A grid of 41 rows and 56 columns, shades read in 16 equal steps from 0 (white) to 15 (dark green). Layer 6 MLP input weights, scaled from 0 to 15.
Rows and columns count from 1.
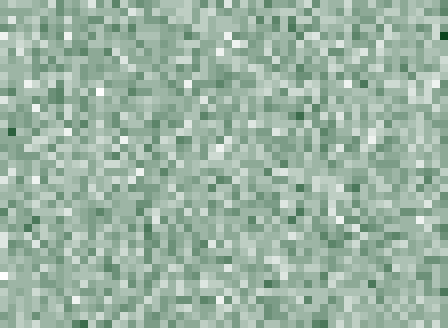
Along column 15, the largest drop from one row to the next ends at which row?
21
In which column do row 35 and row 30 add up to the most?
41
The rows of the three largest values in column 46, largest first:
11, 29, 32
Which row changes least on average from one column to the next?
37
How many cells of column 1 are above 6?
13
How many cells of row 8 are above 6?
25
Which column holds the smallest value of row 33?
35
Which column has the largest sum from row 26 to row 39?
19
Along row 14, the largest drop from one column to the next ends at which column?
5
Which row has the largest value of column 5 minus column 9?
17
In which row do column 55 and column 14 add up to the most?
33
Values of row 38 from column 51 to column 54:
4 7 3 5
